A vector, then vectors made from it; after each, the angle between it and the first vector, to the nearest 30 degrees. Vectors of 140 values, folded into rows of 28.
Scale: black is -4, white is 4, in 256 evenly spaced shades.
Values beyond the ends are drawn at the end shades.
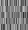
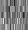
60 degrees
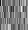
120 degrees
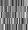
90 degrees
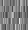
90 degrees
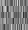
60 degrees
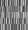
150 degrees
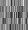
90 degrees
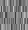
120 degrees
